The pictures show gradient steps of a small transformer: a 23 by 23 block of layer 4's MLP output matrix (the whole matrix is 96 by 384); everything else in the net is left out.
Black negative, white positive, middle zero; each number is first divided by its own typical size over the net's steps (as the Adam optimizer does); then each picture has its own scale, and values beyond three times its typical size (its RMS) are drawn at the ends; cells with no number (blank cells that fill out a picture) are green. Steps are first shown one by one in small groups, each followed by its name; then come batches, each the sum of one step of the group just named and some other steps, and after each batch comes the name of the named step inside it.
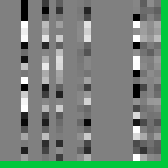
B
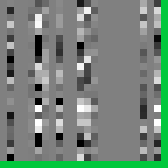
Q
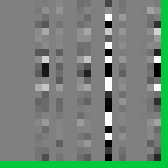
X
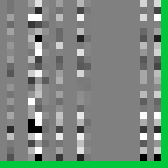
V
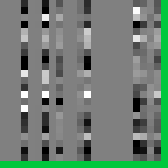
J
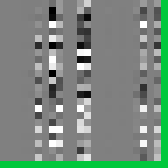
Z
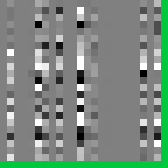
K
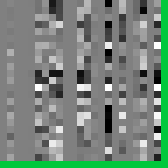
K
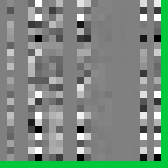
V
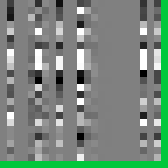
K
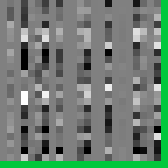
J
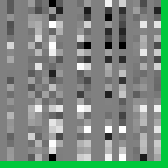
Z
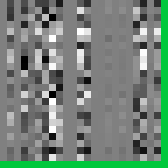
J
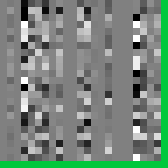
B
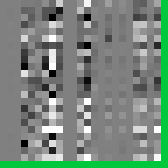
Z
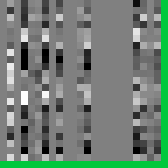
J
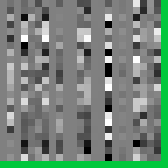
X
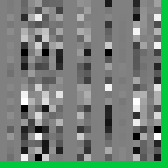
V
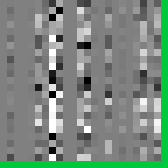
Q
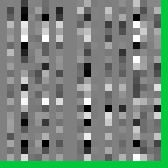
B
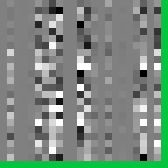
K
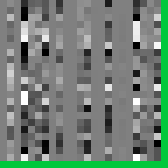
B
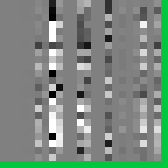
Z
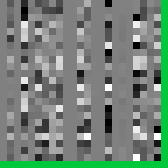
B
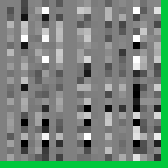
B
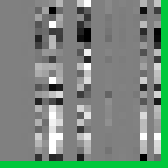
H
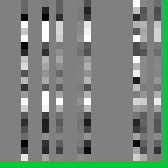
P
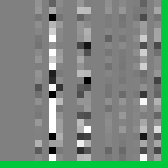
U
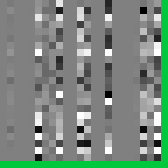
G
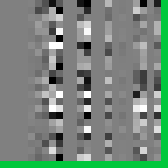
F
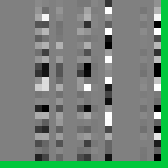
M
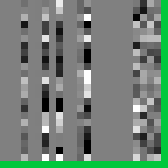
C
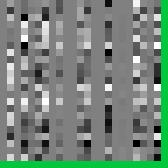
P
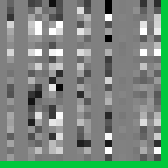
G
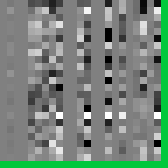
G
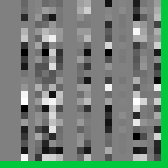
U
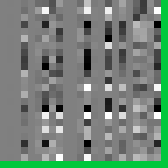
C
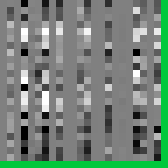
P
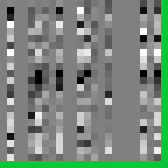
G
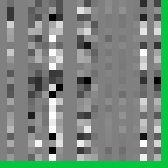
U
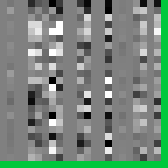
F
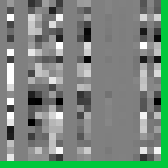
H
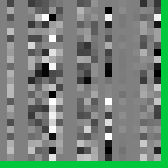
U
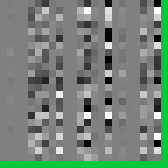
G
